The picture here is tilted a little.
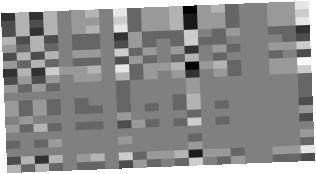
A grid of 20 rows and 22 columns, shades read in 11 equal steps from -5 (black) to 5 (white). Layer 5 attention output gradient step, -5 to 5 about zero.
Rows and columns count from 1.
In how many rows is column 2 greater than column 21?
7
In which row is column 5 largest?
8
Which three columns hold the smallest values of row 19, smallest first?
14, 3, 1
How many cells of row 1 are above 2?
2
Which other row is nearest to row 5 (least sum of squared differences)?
15
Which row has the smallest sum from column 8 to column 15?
4
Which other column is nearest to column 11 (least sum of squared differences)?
6
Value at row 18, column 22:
-1
